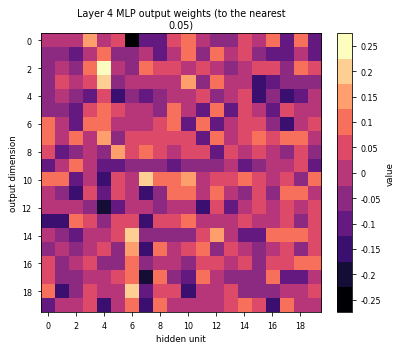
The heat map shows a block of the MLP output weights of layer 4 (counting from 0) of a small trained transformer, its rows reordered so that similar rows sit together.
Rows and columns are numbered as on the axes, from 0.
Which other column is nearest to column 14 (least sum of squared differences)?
9
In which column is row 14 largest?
6
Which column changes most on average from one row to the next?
7
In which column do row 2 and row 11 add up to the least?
2
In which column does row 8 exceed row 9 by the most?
5
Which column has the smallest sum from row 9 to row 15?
4
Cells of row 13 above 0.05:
2
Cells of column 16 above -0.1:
16
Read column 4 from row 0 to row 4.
0 0.1 0.25 0.2 0.05
